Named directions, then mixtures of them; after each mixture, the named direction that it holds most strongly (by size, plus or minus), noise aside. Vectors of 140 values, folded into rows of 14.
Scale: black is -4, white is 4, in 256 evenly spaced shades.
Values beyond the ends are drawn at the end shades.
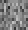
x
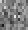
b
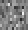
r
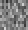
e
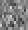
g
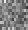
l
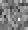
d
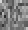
d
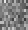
l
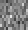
g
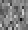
r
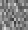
e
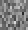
g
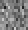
x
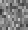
d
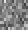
l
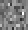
r
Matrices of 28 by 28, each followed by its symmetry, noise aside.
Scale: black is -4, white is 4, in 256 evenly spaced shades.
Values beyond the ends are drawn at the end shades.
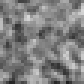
antisymmetric.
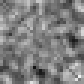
symmetric.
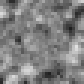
antisymmetric.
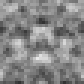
mirrored left to right.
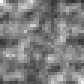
same after a half turn.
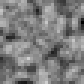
symmetric.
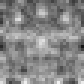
mirrored left to right.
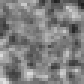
antisymmetric.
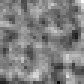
antisymmetric.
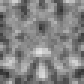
mirrored left to right.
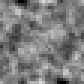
same after a half turn.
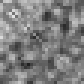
symmetric.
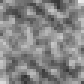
same after a half turn.
